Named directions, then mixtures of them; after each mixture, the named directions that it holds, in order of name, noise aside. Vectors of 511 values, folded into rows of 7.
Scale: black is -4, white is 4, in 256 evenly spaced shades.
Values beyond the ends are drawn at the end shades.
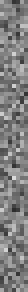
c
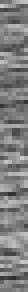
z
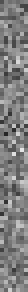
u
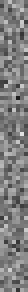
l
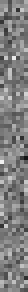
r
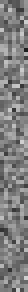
c, l.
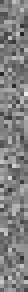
c, r.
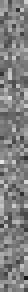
r.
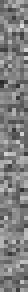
l, z.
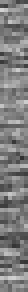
z.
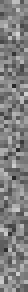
c.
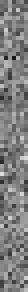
r.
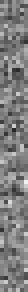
r, u, z.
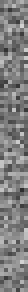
l, z.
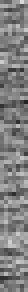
z.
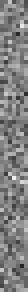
c, l, u.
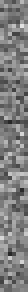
c, l, z.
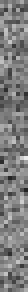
r, z.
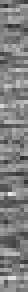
z.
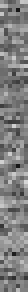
c, r, z.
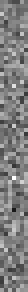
c, u.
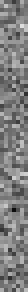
c, z.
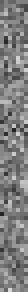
u.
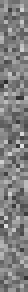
c, l, r.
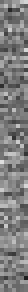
l, r, z.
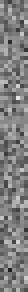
l.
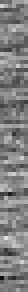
z.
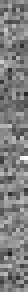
r, z.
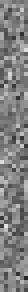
l, r.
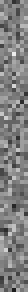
c.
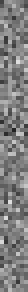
l, u.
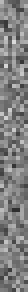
c, l, u.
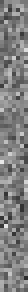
l, r.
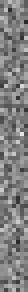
l.
